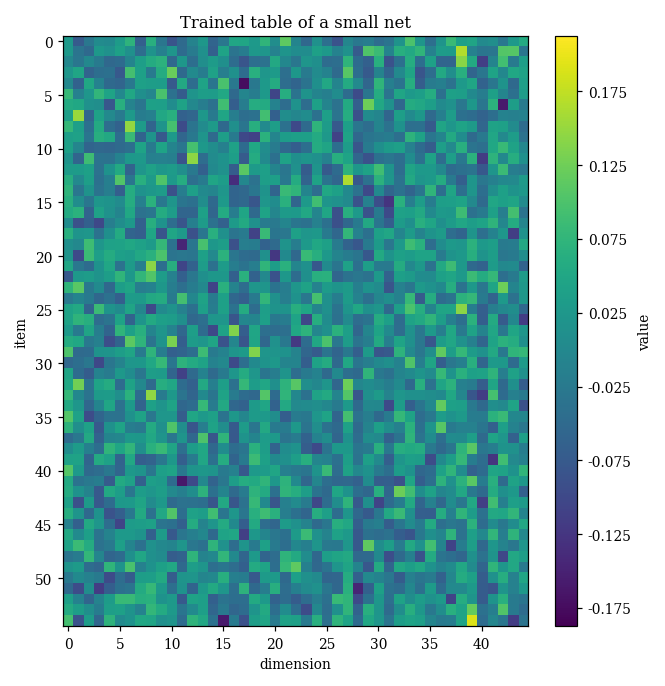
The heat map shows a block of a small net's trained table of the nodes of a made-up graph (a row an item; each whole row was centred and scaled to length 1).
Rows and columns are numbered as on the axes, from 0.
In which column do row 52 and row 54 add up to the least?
15
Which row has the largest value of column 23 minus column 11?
19
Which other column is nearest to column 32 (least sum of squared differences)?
13
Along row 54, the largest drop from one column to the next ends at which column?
40
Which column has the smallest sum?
28
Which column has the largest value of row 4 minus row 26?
44
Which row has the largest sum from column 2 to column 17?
20
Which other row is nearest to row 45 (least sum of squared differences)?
48
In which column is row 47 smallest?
37
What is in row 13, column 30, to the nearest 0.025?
0.075
